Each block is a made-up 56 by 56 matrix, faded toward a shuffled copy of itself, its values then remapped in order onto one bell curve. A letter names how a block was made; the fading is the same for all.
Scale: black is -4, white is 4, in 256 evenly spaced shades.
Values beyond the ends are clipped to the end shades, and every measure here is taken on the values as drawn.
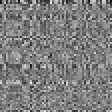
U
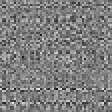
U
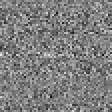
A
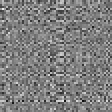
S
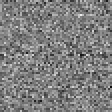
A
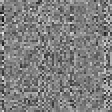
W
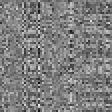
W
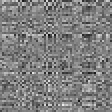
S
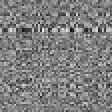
U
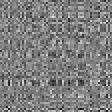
S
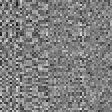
W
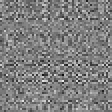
U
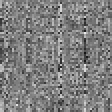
W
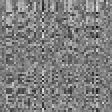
W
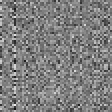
W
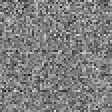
A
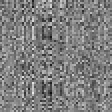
W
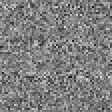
A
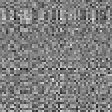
S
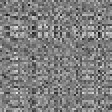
S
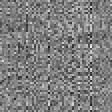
W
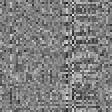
W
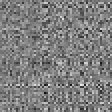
U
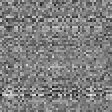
U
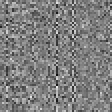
W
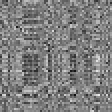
S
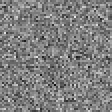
A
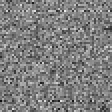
A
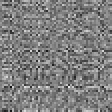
U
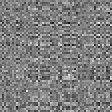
S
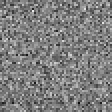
A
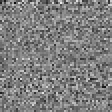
A
